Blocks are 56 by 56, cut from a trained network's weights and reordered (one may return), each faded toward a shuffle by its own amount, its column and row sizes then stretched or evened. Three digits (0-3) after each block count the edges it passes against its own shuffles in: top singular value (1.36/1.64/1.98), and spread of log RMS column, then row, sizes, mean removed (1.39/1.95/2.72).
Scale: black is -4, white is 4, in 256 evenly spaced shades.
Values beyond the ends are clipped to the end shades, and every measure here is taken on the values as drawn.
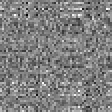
3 0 2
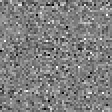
1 1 1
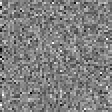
1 1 0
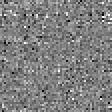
1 1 1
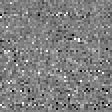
0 0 2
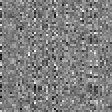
3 3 0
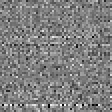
3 0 2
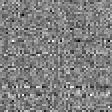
3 0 2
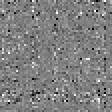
0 2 2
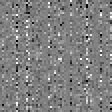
0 3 0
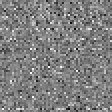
2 0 2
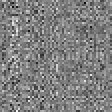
3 3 0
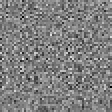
3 1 2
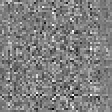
3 3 1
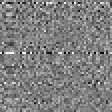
3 0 2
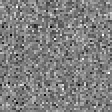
1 0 1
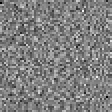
3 0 1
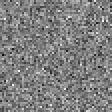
1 0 0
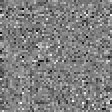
2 1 1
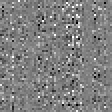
0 3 0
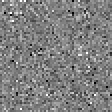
0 1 1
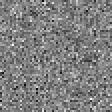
1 1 0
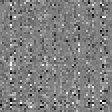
1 3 1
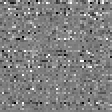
0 1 3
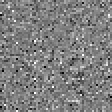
0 1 0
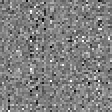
0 2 0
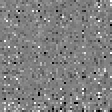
0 2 2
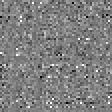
0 1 2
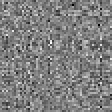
3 2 1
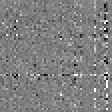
2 2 1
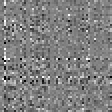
3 3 2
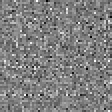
1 1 1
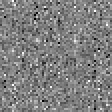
0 2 0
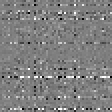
3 2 3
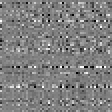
3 2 3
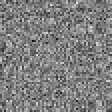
3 0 0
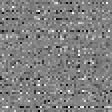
2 1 3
